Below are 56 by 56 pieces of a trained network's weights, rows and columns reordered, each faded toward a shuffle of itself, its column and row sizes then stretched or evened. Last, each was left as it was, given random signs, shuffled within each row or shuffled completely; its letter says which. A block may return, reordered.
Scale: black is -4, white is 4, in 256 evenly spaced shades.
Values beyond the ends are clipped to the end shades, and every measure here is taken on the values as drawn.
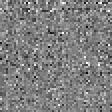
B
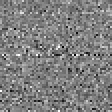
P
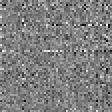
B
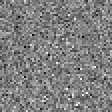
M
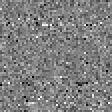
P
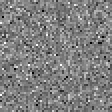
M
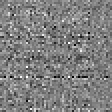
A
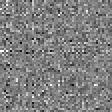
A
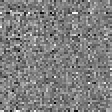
B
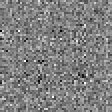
B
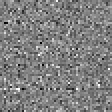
B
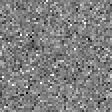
M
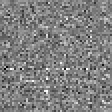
B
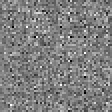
B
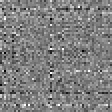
A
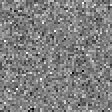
M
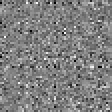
A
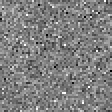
M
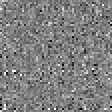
A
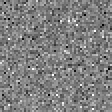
M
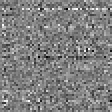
A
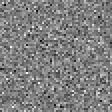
M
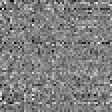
A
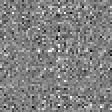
B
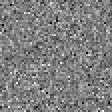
M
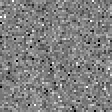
M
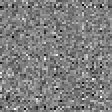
B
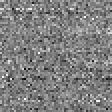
P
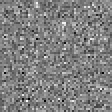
B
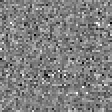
P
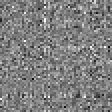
A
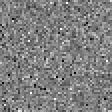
M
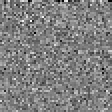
P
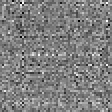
A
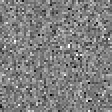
M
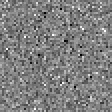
M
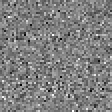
P
